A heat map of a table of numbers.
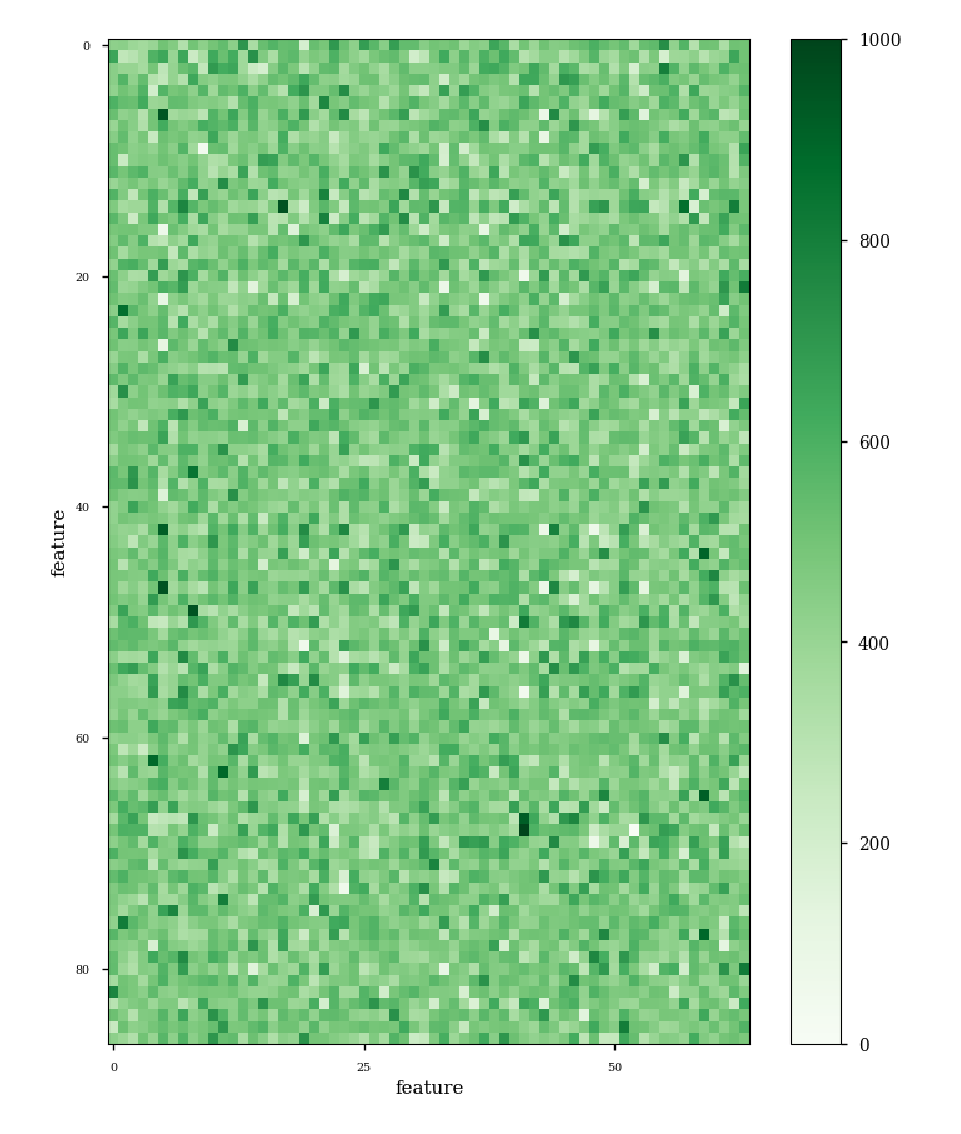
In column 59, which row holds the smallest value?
13
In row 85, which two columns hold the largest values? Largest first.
51, 11
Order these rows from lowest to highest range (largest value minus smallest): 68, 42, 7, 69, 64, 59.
59, 7, 64, 69, 42, 68
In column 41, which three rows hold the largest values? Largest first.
68, 67, 50
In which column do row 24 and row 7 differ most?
46
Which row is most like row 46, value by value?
48
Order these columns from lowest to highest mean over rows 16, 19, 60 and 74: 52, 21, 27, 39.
52, 21, 27, 39
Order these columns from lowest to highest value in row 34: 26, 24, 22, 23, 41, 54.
22, 26, 54, 24, 23, 41
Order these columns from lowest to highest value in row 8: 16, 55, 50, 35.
16, 50, 35, 55
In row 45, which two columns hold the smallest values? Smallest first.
22, 15
